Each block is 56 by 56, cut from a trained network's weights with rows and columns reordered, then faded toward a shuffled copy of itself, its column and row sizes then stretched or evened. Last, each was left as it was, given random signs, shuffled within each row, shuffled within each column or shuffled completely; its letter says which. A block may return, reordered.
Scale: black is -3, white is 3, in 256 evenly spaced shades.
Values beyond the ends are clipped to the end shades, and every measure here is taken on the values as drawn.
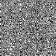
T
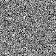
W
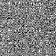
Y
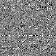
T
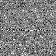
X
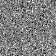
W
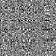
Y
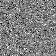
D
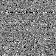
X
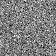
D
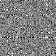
Y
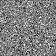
D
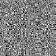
Y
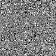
T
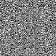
Y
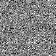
T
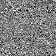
X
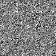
T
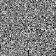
T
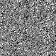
W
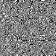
T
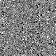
W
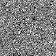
T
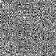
Y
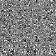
T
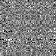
Y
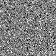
W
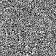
X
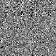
T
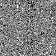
W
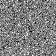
D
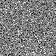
D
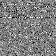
X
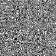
T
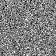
D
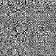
Y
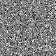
W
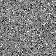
D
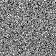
D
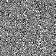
W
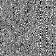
W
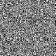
Y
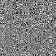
Y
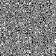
Y
